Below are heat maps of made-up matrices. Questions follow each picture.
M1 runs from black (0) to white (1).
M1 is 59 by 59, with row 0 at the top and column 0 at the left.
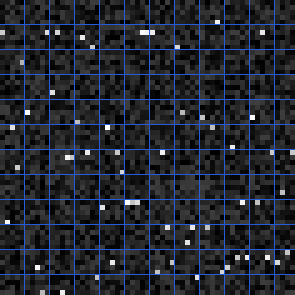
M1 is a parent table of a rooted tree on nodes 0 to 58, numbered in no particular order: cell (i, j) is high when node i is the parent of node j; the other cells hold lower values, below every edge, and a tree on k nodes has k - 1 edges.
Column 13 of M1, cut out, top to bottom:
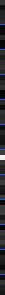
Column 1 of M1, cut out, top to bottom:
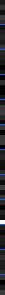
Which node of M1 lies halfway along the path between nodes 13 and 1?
54
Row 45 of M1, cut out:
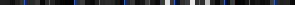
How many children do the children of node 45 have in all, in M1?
3
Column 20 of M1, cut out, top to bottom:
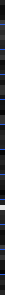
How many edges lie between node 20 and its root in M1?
8
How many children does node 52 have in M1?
3
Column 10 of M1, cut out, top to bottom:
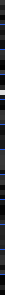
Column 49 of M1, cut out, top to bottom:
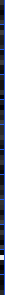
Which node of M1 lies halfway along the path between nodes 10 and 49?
30
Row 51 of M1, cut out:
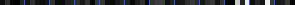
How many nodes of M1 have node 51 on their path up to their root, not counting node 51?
12
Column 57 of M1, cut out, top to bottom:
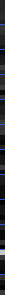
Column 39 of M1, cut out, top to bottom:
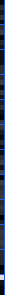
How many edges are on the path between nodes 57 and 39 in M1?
7
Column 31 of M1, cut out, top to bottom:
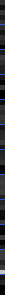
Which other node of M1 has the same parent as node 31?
44
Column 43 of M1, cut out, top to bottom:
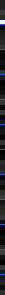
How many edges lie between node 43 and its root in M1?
5
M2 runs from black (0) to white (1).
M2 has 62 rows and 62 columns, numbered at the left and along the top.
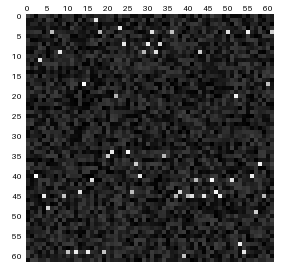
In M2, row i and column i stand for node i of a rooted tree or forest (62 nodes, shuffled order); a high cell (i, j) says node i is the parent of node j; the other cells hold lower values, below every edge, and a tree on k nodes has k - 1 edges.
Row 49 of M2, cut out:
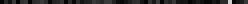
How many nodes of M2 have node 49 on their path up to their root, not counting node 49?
2
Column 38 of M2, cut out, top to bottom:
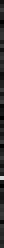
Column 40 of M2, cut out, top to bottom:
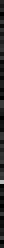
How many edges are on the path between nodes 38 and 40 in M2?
3
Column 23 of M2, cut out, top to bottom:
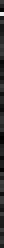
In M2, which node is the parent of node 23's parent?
11
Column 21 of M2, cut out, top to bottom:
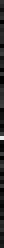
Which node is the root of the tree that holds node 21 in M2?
35
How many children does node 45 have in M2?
8
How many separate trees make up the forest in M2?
7
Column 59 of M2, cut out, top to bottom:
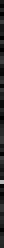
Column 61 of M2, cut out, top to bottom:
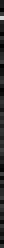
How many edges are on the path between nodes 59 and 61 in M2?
3
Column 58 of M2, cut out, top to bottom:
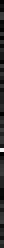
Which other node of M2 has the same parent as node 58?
27
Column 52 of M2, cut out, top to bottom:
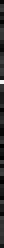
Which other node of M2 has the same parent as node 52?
22
